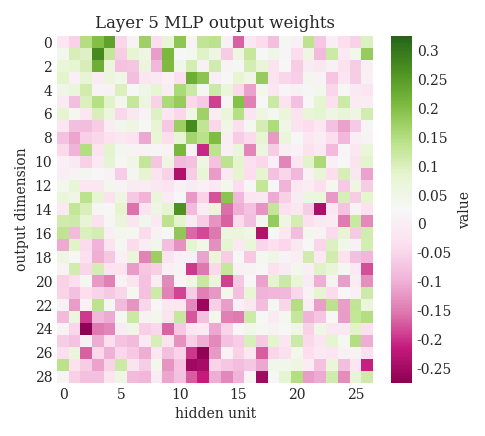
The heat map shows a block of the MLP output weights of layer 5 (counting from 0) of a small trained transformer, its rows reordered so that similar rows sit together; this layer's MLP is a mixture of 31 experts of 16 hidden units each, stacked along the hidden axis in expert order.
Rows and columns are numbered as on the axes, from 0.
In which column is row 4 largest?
10
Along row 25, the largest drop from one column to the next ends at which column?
26
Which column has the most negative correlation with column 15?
20
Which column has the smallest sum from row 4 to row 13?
16
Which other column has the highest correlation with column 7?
4
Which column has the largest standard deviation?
12
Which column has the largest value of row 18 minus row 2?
8
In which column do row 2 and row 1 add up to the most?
3
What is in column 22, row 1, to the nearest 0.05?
-0.1
